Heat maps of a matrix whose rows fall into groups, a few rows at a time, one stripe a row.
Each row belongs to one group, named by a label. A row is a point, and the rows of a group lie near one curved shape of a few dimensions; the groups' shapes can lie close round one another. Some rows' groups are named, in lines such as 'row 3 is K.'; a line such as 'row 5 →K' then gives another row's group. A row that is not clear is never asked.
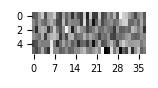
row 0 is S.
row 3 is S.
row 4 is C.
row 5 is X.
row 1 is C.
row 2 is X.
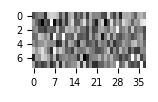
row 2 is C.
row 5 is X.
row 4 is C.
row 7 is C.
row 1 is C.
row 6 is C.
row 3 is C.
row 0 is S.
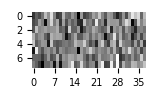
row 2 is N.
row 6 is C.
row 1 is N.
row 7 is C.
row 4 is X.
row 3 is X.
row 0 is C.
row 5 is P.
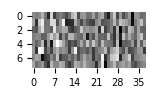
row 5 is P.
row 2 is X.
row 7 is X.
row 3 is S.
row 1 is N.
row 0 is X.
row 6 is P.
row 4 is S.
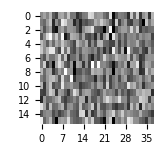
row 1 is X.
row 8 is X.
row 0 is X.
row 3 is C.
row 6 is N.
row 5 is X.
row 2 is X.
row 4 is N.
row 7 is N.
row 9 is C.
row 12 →C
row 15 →X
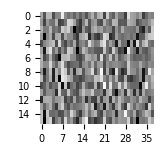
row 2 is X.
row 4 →X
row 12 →C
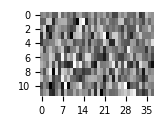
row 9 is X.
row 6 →X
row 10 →C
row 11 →C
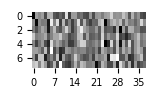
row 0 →C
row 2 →X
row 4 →X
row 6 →P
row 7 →X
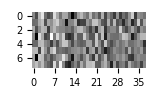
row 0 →X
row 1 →X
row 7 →X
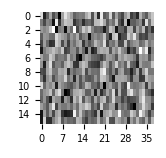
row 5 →C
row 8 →X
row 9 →X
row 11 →C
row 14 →C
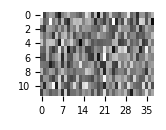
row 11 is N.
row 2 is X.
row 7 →C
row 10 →X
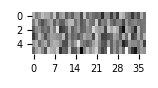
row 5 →N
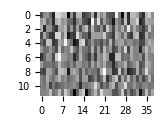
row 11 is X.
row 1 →N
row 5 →N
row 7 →N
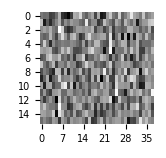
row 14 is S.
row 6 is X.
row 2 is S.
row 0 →C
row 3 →X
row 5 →X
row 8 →N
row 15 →C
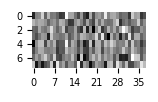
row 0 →C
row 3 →X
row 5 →C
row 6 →C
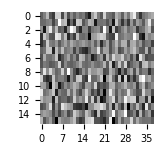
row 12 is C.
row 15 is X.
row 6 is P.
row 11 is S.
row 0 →N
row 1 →S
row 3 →N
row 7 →N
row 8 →X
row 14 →C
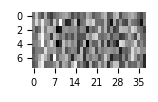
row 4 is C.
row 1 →X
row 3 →X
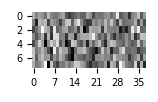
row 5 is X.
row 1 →X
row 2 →C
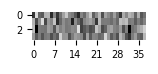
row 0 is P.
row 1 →S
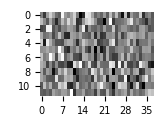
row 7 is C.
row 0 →X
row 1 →X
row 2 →P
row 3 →C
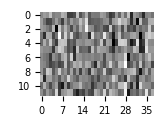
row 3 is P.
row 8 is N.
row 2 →S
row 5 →N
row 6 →C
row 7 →C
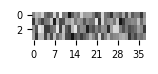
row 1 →N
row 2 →P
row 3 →S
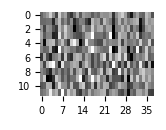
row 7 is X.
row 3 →X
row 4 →X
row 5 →X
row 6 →N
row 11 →X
